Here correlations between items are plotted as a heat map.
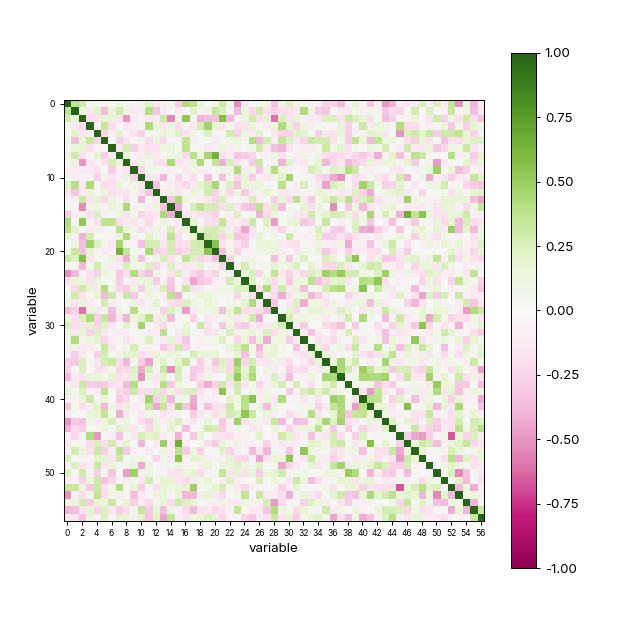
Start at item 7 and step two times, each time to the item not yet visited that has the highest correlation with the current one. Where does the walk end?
19
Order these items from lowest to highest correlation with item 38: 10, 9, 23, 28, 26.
26, 10, 28, 23, 9
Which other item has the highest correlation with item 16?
2
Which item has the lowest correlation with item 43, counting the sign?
0
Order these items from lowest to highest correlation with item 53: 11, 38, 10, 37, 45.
38, 10, 11, 45, 37
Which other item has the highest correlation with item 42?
24
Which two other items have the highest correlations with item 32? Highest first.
47, 1
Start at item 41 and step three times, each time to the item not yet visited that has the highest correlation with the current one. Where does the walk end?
48
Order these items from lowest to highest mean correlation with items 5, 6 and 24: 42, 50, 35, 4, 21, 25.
50, 4, 21, 35, 25, 42
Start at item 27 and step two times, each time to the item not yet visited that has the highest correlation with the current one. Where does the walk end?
40
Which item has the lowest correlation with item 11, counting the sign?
35
